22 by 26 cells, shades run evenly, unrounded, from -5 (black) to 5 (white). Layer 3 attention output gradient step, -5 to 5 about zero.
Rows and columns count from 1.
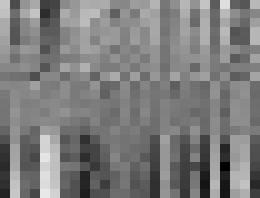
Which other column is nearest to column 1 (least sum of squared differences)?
19
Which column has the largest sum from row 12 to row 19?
5
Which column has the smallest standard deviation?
13
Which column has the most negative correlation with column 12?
24
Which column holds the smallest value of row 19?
23
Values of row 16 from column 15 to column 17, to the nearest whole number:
-1 -2 1
